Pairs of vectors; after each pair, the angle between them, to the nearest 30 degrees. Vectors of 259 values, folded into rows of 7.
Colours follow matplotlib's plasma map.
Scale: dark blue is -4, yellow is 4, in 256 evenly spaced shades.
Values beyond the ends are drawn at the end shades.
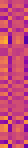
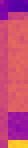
90 degrees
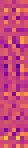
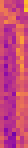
60 degrees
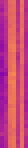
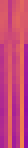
60 degrees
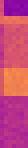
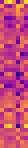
120 degrees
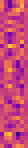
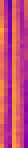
90 degrees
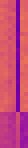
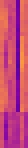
30 degrees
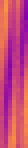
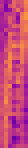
150 degrees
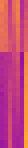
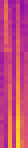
90 degrees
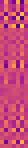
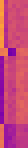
90 degrees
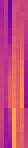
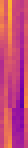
150 degrees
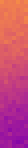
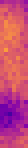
60 degrees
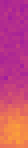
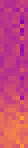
30 degrees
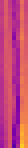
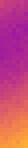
90 degrees
